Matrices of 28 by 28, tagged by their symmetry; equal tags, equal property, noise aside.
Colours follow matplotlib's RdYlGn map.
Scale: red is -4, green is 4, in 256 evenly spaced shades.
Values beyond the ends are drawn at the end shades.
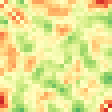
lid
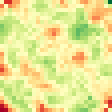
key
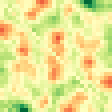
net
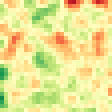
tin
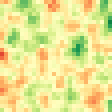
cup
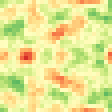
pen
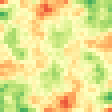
net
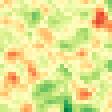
cup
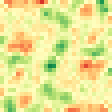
net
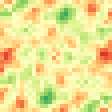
net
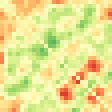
lid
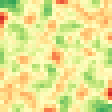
net
